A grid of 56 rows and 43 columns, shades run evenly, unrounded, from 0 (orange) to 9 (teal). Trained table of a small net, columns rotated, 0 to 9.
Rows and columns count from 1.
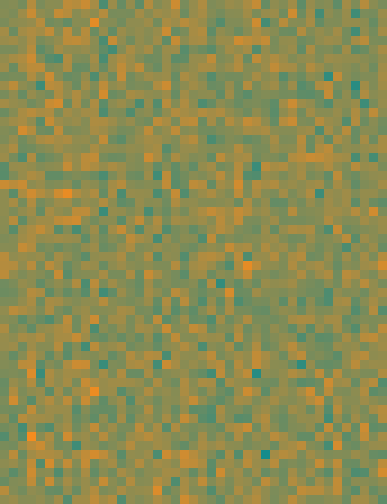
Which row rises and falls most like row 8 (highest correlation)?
7
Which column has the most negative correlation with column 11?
43
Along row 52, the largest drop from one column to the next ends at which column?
6
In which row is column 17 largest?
24
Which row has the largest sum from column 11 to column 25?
46
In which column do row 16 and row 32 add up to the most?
25
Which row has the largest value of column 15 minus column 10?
45
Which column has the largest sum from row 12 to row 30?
12
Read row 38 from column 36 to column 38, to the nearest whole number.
6 6 5
